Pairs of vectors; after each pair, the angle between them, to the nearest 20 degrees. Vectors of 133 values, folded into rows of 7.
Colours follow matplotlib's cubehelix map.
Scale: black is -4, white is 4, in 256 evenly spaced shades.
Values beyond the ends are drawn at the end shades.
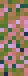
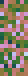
60 degrees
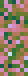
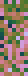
100 degrees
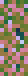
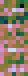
60 degrees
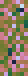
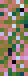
20 degrees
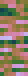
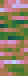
120 degrees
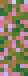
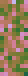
20 degrees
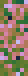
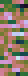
120 degrees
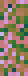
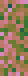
20 degrees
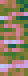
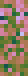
120 degrees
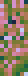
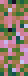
100 degrees
